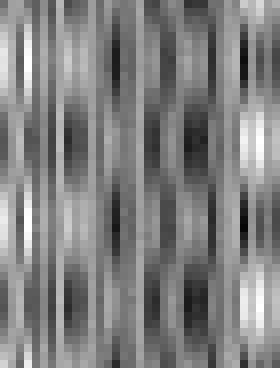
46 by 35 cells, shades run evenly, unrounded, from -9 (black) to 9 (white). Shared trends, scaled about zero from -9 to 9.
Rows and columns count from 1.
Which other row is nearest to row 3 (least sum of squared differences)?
23
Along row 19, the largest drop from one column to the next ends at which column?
9
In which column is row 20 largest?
33
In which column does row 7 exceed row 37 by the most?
4
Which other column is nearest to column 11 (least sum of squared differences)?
10
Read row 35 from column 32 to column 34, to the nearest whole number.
4 6 2
